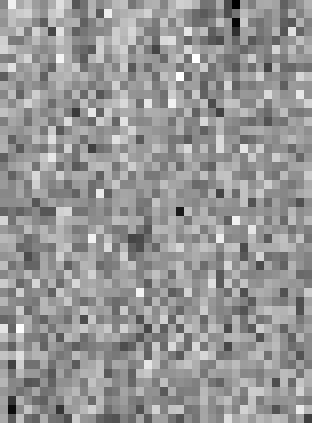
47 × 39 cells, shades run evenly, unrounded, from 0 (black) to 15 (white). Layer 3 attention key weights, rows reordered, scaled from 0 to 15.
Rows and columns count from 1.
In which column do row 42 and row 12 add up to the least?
7
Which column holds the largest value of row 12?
22
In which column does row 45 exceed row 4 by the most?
30
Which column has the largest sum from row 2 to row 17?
16
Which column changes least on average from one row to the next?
25
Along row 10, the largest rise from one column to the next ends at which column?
29
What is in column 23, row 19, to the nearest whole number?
6
